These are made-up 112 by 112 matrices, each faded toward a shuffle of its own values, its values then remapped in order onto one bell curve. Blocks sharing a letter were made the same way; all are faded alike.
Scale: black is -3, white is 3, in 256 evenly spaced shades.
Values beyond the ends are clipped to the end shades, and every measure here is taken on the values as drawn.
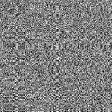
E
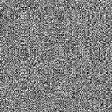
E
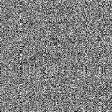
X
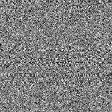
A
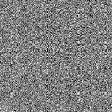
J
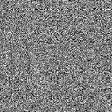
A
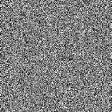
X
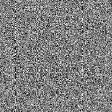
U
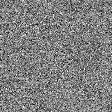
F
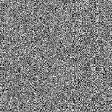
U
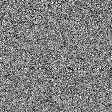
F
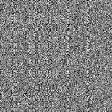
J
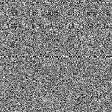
A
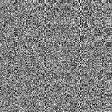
J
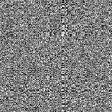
J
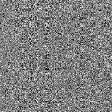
X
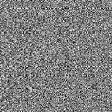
A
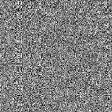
U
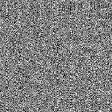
U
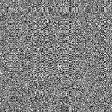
E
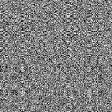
E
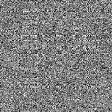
A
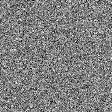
F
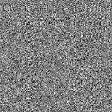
X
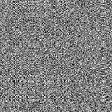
E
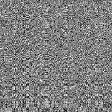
E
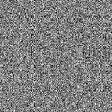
J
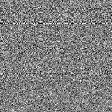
A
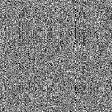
U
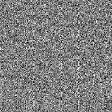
U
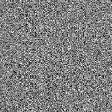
X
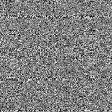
A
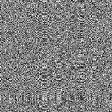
E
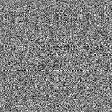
A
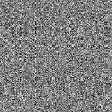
J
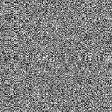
E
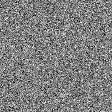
F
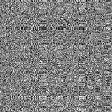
E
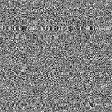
E
